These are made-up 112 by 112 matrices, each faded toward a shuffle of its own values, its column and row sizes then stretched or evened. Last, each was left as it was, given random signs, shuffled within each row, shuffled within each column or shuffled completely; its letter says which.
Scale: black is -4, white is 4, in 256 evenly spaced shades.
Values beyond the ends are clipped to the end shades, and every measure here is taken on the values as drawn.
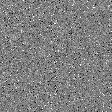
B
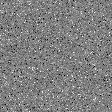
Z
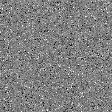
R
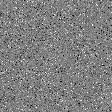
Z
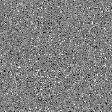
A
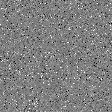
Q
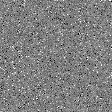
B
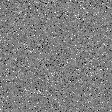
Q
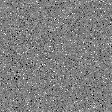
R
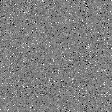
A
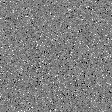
Z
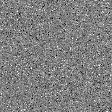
B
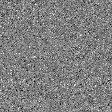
R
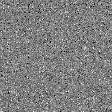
R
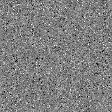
B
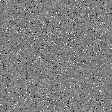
B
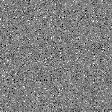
A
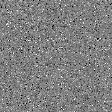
R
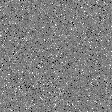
Z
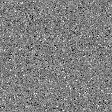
Q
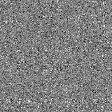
A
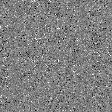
R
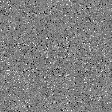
R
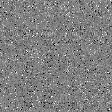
A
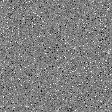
B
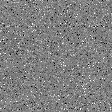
Q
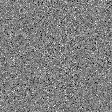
B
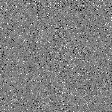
A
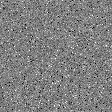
Z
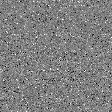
Q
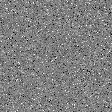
Z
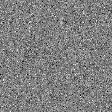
R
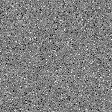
Z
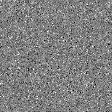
R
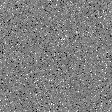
Z
